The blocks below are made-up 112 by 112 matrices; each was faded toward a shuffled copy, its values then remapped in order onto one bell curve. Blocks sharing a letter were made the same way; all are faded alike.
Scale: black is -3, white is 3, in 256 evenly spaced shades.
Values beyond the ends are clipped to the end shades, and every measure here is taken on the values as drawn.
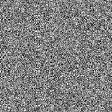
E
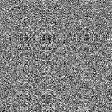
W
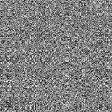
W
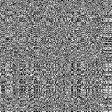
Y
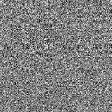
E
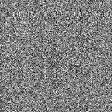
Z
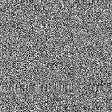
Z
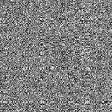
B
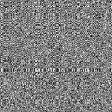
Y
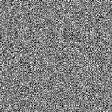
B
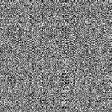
B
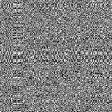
Y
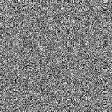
E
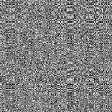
Y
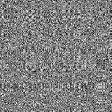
B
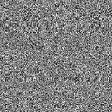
B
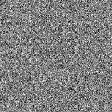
Z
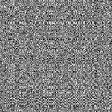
Y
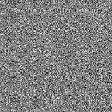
B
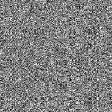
B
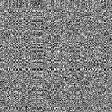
Y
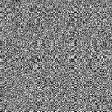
Y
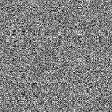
E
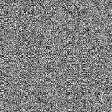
E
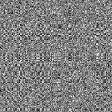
Y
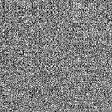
Z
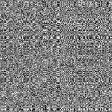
Y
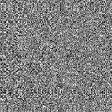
W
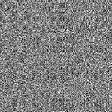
W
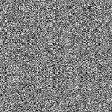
E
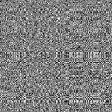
Y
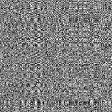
Y
